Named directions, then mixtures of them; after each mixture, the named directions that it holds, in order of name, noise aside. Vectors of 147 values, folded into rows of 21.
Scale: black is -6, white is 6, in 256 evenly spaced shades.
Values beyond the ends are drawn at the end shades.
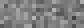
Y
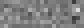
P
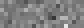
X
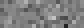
X.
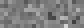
P, X.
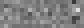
P.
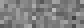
Y.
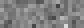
X, Y.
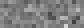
P, X.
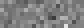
X.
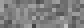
X, Y.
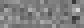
P.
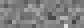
P, X.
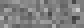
P.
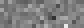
X.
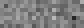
P, Y.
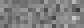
P, X.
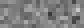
P, X.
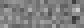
P.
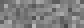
X, Y.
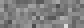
X, Y.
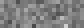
X, Y.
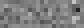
P.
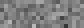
X, Y.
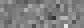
X.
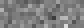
X.
